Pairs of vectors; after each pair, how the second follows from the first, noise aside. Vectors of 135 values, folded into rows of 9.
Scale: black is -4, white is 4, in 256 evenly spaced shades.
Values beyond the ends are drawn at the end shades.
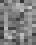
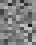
shuffled.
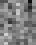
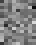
shuffled.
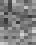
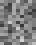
shuffled.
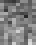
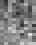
reversed, negated.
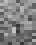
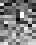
reversed, scaled up.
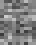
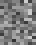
shuffled.
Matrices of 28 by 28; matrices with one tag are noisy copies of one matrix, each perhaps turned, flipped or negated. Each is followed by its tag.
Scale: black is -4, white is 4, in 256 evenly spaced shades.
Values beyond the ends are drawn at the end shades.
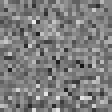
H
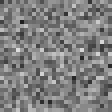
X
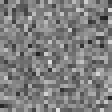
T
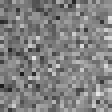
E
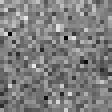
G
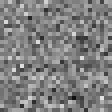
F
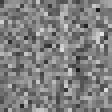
F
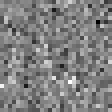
F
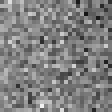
G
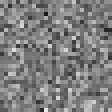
X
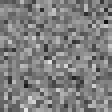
F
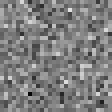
H
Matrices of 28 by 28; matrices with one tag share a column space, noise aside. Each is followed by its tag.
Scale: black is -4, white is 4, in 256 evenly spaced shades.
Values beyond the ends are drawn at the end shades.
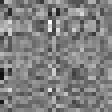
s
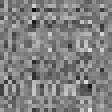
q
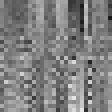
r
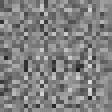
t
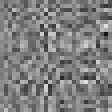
q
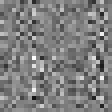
t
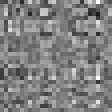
s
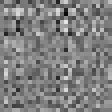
s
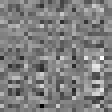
t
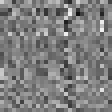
s
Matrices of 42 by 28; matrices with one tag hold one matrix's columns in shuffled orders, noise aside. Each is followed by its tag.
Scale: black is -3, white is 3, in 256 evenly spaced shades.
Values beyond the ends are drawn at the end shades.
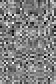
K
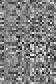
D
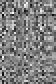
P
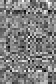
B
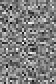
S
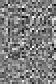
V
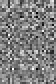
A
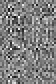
V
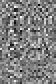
V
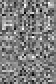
P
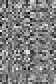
A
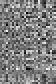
A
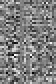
D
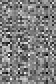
D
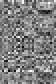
B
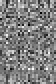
A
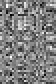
P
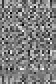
A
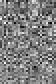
K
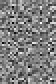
S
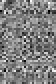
B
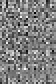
A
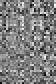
P
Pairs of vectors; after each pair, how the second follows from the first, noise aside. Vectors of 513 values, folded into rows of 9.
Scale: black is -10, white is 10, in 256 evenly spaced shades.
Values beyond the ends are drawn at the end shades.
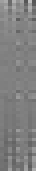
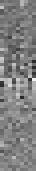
wrapped around, scaled up.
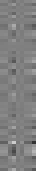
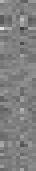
reversed, negated.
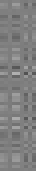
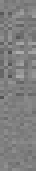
reversed, partly zeroed.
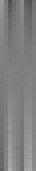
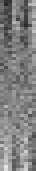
reversed, negated, scaled up.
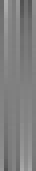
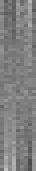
reversed, negated.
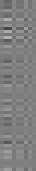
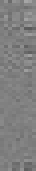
reversed, partly zeroed.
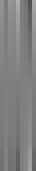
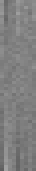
reversed, negated, shrunk.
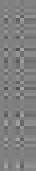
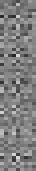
wrapped around, scaled up.
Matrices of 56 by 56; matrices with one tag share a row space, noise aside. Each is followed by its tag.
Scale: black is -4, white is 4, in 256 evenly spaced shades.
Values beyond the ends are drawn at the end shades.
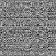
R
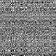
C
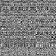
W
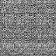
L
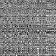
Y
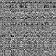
C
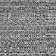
Y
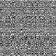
C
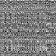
Y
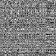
Y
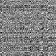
R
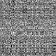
C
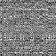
R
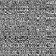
Y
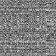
Y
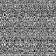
L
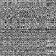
Y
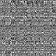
C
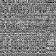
Y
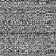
Y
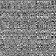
W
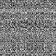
C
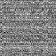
R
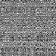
W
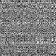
W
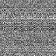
L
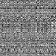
W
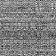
W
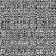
W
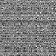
W
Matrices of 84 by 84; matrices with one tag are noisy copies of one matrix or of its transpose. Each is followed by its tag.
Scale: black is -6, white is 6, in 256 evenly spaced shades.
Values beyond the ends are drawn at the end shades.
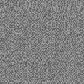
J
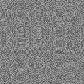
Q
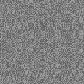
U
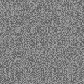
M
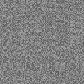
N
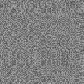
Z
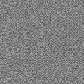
J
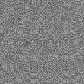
U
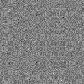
Z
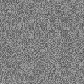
U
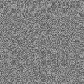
Z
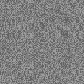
U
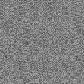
U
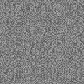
M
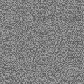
M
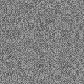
U
